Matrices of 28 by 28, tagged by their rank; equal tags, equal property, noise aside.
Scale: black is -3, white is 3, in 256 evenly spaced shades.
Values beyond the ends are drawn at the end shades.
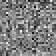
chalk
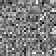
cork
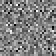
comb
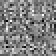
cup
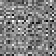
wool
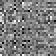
wool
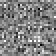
comb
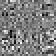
cup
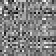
cup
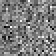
cork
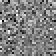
cork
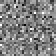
comb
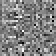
comb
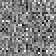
comb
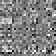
wool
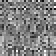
cup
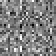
wool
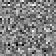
cork
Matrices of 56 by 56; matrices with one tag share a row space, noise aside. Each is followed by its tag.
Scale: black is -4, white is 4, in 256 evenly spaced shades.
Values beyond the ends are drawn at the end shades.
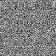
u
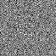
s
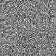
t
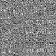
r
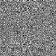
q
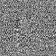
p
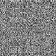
q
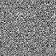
u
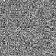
q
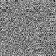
r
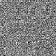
u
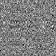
q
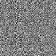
s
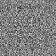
s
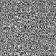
p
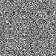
t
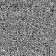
q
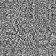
t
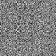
s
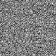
r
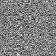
p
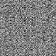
t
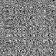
t
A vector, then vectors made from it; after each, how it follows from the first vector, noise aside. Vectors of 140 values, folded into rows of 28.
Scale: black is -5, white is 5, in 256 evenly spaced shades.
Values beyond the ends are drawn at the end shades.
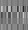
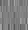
wrapped around, shrunk.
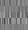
reversed, shrunk.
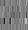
reversed, partly zeroed.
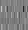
partly zeroed.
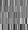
wrapped around.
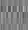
negated, shrunk.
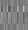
negated, shrunk.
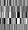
reversed, scaled up.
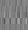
reversed, shrunk.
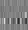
reversed, negated, partly zeroed.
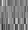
wrapped around.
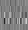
reversed, partly zeroed.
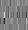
reversed, partly zeroed.
